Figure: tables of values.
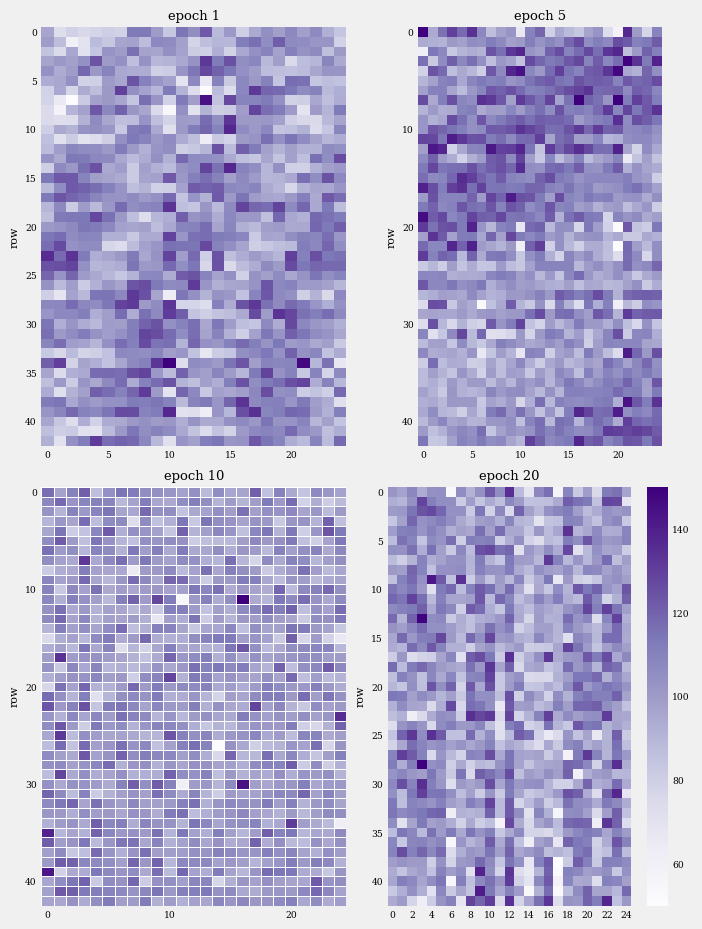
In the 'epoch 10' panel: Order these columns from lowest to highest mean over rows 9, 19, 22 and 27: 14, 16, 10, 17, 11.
14, 16, 11, 17, 10
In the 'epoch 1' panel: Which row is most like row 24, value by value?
23
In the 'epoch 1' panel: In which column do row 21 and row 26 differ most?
7
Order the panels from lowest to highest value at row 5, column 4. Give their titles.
epoch 1, epoch 5, epoch 20, epoch 10
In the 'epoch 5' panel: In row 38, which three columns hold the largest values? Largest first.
21, 24, 22
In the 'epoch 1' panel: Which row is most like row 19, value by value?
20
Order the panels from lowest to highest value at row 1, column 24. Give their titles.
epoch 20, epoch 1, epoch 10, epoch 5
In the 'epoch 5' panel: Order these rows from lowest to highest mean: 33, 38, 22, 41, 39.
33, 22, 38, 39, 41
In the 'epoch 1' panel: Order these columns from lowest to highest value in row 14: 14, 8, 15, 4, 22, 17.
22, 8, 17, 14, 4, 15
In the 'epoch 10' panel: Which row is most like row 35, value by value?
39
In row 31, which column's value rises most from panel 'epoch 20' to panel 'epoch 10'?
21
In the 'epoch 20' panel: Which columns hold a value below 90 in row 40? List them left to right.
6, 8, 13, 14, 17, 21
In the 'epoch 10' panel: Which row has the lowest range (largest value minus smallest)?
42
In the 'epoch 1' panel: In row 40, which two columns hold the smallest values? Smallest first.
2, 4
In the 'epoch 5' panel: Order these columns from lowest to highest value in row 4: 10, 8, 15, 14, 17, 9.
8, 15, 17, 14, 9, 10
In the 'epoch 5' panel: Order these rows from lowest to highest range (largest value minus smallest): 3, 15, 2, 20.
15, 3, 2, 20
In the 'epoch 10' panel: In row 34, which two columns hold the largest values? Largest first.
20, 4
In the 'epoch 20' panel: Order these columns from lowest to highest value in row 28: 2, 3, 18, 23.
2, 18, 23, 3
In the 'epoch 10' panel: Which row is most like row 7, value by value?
27
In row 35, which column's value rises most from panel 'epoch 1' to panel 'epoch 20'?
1
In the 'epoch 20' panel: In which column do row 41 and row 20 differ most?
4
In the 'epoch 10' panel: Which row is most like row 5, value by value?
24
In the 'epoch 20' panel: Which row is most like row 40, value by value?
0
